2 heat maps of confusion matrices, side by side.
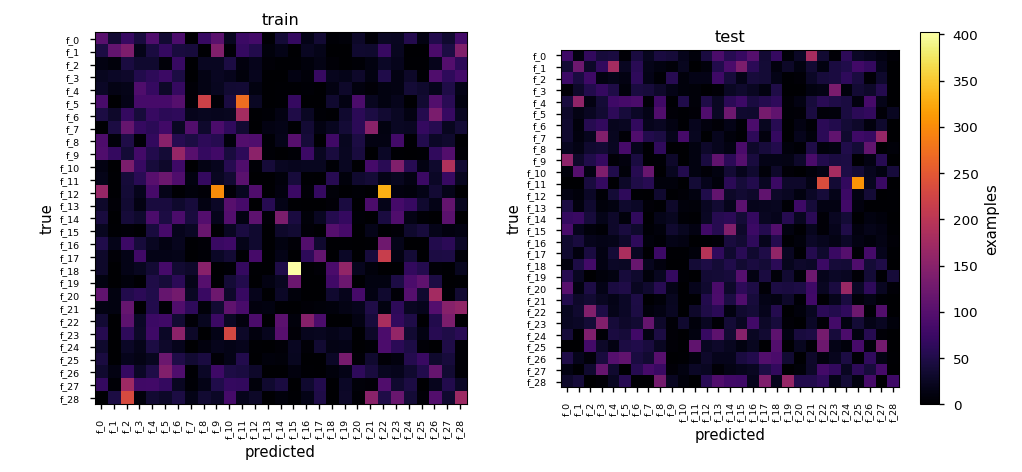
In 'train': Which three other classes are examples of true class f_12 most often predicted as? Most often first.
f_22, f_9, f_0
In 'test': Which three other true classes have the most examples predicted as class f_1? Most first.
f_4, f_10, f_14
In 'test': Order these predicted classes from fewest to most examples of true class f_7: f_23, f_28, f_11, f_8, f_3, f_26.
f_28, f_11, f_8, f_26, f_23, f_3
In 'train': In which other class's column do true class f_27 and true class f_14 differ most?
f_2
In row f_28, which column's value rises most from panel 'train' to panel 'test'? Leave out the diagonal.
f_19
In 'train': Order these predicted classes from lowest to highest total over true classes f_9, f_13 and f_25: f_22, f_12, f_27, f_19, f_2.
f_22, f_2, f_12, f_19, f_27
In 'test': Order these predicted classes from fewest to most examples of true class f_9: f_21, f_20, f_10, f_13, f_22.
f_10, f_20, f_22, f_21, f_13
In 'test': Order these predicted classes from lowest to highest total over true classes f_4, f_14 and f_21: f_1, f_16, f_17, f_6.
f_17, f_16, f_6, f_1
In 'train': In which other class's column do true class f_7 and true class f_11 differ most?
f_21
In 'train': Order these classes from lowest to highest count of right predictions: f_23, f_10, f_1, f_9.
f_10, f_9, f_1, f_23
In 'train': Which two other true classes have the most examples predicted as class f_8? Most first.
f_5, f_18
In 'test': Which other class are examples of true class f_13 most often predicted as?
f_15
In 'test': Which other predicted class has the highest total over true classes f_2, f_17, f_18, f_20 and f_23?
f_24
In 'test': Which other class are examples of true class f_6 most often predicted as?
f_16
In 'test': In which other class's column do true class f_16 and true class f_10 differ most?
f_23
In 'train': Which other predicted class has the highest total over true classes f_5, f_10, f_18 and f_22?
f_15
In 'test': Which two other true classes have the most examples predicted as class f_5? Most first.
f_17, f_26
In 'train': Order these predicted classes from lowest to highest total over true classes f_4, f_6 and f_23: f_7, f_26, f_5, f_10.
f_7, f_5, f_26, f_10
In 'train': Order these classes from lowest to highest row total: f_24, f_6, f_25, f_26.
f_24, f_25, f_26, f_6
